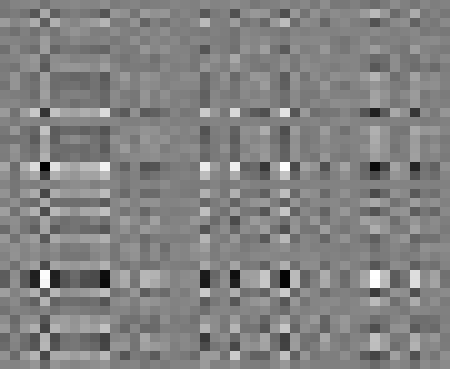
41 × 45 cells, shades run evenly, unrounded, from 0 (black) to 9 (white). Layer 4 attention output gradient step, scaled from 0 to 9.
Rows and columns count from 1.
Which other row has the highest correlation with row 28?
29
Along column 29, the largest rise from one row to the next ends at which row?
33
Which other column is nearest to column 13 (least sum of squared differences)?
16
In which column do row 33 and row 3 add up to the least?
38
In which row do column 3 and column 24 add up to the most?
19
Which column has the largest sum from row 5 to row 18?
5
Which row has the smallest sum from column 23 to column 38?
13
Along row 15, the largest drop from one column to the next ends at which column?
6
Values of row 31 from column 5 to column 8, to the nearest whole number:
9 1 3 4
